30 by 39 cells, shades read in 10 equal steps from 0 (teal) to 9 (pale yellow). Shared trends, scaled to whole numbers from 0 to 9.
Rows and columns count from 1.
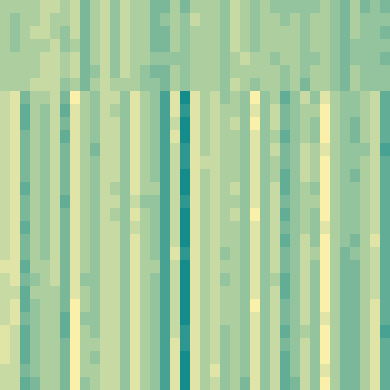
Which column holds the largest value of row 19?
33
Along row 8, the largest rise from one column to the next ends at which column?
20
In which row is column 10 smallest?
12
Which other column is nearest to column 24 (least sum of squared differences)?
21
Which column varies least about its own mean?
11
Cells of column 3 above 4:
7
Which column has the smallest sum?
19
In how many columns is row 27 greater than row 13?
7
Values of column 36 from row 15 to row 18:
5 5 5 5
